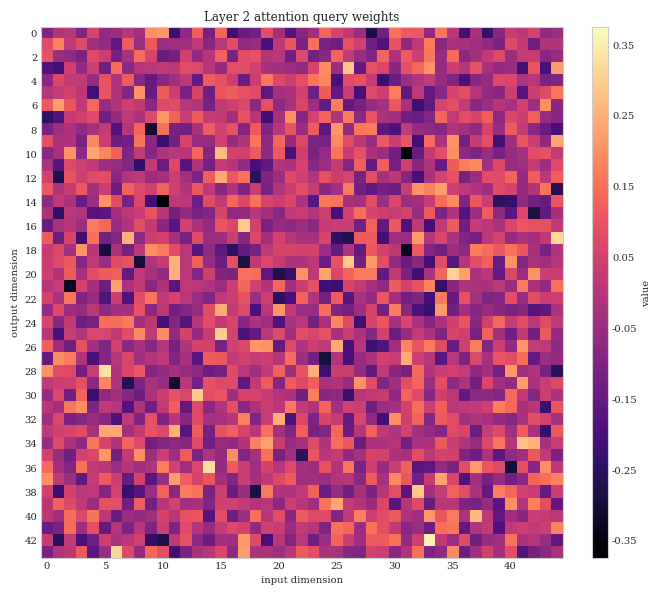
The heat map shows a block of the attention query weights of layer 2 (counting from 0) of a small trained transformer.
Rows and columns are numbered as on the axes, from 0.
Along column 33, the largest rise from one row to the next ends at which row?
42
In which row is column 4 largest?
10
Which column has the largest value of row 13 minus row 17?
26
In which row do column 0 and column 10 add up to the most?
36
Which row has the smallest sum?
15
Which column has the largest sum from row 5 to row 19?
35
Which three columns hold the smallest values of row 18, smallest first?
31, 5, 16
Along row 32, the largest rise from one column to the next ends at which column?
30
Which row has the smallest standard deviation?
2
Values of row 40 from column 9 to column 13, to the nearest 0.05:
-0.05 0.05 0 0.1 0.1
